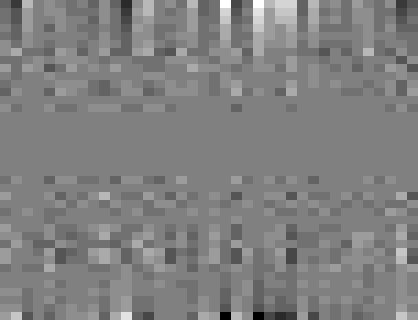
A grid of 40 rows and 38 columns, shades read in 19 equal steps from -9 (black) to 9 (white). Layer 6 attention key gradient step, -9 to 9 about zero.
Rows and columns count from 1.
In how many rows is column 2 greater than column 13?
8
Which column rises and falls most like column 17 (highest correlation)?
34
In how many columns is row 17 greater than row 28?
1
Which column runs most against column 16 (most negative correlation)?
10
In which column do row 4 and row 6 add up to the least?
12
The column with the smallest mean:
38
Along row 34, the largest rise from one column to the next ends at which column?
5
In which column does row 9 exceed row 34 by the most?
18
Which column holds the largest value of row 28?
22
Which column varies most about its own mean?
24
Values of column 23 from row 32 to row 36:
2 1 0 0 1
